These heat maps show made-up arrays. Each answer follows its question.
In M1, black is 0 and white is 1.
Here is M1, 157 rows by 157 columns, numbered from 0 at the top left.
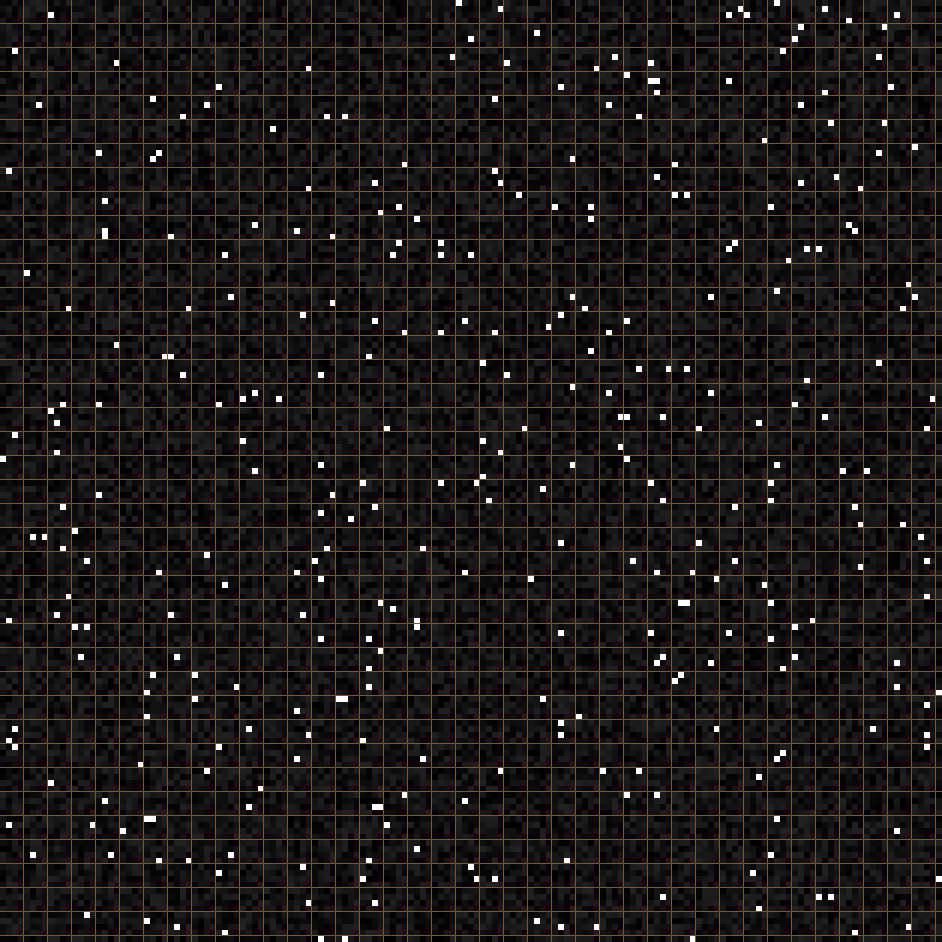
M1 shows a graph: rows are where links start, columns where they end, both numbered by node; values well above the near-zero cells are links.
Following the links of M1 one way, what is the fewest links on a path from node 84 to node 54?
3
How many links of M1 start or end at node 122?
6
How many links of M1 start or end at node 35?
1
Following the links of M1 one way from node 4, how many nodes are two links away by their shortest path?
2
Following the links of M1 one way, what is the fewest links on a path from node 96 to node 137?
4
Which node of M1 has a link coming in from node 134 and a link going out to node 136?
node 41
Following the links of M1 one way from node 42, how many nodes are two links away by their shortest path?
7
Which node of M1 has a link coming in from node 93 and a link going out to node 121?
node 105
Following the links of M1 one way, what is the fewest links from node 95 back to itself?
2
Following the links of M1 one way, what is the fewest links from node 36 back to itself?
4
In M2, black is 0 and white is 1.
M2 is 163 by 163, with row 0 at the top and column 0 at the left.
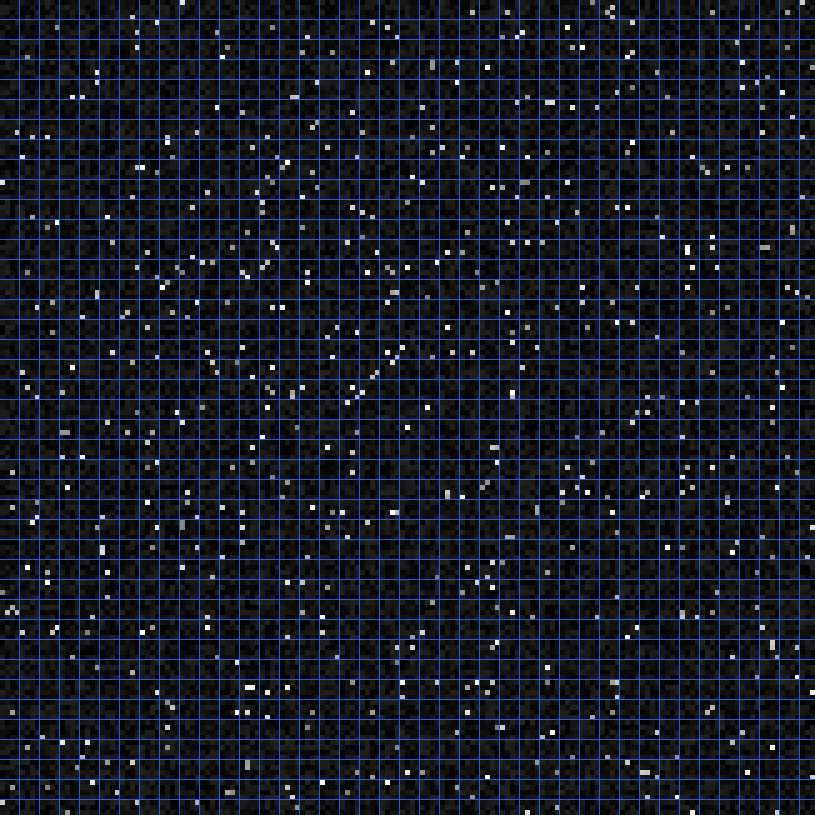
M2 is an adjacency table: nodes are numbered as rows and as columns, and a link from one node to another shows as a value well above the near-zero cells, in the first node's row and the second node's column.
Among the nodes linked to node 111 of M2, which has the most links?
node 154
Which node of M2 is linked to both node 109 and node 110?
node 20
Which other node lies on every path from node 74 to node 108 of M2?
node 48
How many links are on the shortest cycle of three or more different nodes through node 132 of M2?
6
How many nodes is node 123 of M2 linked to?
7
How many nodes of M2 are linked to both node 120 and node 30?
1
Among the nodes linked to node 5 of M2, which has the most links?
node 54
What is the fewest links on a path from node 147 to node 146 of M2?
7
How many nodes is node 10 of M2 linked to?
3
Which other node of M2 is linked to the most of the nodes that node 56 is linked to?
node 145
